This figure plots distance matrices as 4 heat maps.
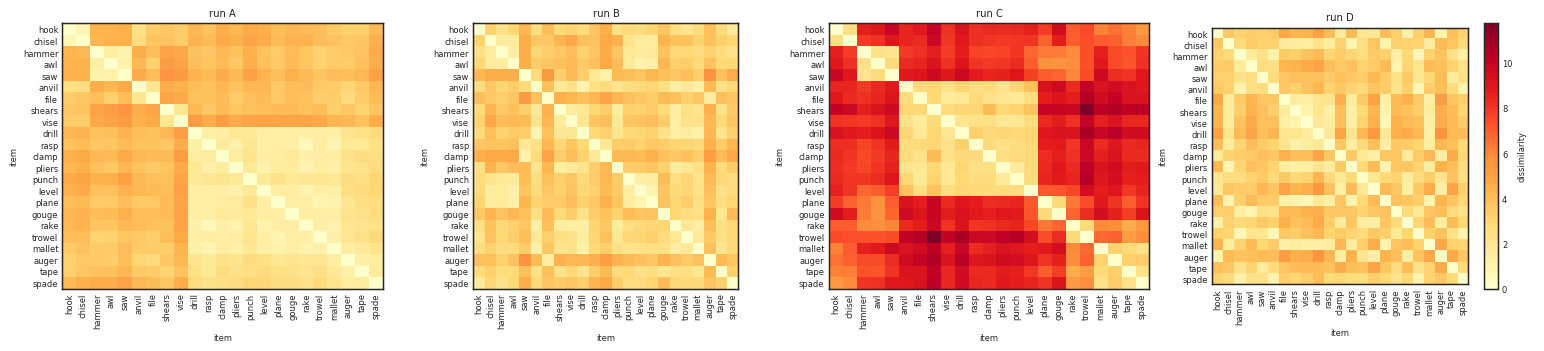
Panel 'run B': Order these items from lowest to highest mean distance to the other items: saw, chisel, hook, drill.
drill, hook, chisel, saw
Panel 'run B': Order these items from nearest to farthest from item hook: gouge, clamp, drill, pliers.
pliers, drill, gouge, clamp
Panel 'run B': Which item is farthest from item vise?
chisel
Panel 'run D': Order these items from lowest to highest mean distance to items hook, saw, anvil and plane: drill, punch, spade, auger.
spade, punch, auger, drill
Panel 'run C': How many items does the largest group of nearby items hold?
10
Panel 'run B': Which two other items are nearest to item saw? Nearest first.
clamp, rasp
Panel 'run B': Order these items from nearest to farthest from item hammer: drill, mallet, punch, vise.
punch, mallet, drill, vise
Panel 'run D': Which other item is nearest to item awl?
gouge
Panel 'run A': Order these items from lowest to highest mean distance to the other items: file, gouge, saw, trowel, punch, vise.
trowel, gouge, punch, file, saw, vise
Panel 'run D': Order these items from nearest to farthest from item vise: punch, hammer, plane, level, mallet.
plane, mallet, punch, hammer, level
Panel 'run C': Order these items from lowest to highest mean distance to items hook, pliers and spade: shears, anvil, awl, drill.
anvil, drill, shears, awl
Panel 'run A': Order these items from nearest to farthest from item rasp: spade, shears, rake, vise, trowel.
rake, trowel, spade, shears, vise
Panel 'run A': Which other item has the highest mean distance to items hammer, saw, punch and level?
vise
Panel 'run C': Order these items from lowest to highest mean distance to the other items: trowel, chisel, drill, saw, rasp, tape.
rasp, drill, tape, chisel, saw, trowel
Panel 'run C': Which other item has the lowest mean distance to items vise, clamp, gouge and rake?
level
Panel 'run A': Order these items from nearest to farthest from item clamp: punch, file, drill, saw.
drill, punch, file, saw
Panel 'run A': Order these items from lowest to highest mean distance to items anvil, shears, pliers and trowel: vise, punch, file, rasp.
rasp, punch, file, vise
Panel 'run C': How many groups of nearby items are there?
6
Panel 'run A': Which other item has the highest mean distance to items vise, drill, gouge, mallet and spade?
saw
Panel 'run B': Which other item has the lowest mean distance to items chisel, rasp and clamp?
saw
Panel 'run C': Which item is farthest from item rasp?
trowel
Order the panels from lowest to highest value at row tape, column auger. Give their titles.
run A, run C, run B, run D
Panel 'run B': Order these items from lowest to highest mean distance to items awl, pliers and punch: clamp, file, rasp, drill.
drill, rasp, file, clamp
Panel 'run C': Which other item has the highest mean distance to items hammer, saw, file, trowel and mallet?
shears
